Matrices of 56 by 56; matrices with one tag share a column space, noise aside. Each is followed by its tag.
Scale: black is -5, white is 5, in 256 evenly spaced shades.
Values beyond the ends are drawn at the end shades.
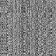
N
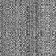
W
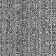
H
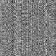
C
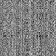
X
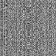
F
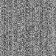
F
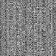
F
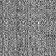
X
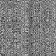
H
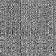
W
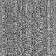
N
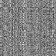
F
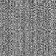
C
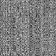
N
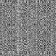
C
